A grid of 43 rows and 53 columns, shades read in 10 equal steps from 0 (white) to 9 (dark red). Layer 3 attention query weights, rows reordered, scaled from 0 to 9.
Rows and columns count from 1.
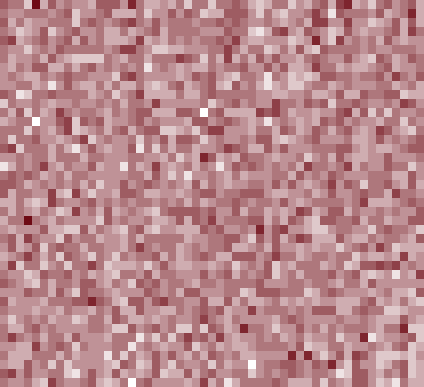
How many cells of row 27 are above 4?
27
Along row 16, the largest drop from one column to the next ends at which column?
12
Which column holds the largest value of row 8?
40
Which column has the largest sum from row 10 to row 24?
43
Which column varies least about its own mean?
13
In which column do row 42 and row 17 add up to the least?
10
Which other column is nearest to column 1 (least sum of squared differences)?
28
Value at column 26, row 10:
5
